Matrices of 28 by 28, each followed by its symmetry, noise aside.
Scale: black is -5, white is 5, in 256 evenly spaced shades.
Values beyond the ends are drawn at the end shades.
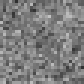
symmetric across the other diagonal.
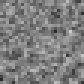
symmetric.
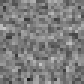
mirrored left to right.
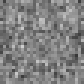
mirrored left to right.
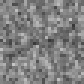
same after a half turn.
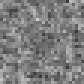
symmetric.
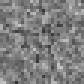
symmetric across the other diagonal.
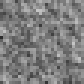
symmetric across the other diagonal.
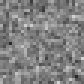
symmetric.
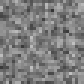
mirrored top to bottom.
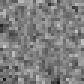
symmetric across the other diagonal.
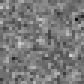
symmetric.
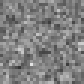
no symmetry.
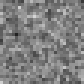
antisymmetric.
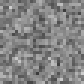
mirrored top to bottom.
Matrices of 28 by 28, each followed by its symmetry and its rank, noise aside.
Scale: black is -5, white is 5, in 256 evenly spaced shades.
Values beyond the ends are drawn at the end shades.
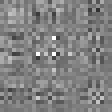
symmetric, rank three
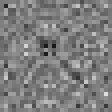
symmetric, rank three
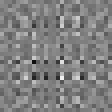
no symmetry, rank two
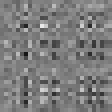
no symmetry, rank two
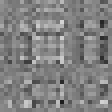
no symmetry, rank two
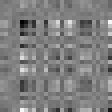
symmetric, rank one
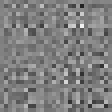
no symmetry, rank three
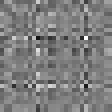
no symmetry, rank two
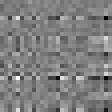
no symmetry, rank one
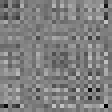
symmetric, rank two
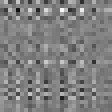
no symmetry, rank one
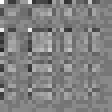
symmetric, rank one
